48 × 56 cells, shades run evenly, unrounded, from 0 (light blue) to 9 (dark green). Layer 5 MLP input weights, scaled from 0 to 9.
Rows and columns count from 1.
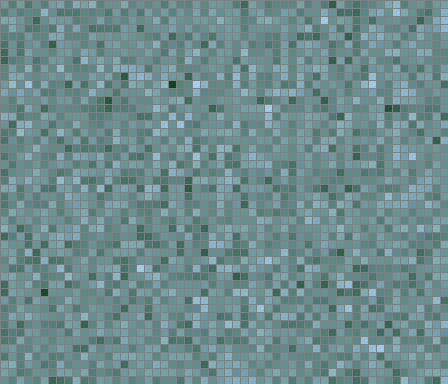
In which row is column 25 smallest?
11
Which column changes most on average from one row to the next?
43
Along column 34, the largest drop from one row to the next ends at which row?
14
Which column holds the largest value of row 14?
49
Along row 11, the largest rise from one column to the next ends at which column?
22
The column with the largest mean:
45
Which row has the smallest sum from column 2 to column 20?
9
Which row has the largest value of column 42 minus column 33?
39
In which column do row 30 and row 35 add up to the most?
30
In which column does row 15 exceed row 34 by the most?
18
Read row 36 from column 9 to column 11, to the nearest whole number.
6 5 4
